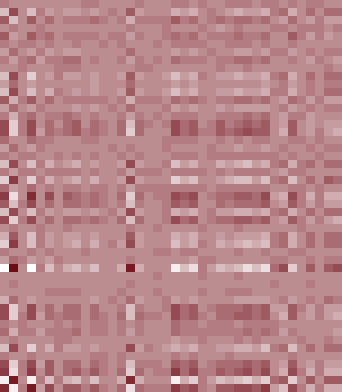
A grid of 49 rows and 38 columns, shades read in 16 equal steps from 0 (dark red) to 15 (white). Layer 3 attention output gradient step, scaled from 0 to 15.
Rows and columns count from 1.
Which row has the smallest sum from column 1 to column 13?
49
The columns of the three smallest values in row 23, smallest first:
2, 15, 37
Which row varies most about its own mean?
34
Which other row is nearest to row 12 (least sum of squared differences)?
10
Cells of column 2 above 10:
11
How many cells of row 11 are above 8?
7
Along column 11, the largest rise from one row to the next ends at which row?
48
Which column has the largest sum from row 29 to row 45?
4
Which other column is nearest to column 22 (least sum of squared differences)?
33
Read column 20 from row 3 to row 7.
5 8 6 7 9
